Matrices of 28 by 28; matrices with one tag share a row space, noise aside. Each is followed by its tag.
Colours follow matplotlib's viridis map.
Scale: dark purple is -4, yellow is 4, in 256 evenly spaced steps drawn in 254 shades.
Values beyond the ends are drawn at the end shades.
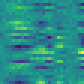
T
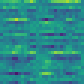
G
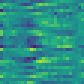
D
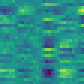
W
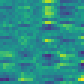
W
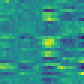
W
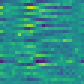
D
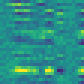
T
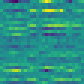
G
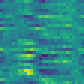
D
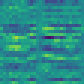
G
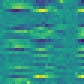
T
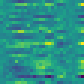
T
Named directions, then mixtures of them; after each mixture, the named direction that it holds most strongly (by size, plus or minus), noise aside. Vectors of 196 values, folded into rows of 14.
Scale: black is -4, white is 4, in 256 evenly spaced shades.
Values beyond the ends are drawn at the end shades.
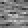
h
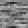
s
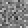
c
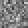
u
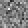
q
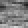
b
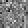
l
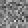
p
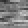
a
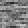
s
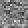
q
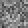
u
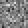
l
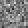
u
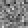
u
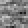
s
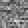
q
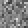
u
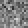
u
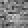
h
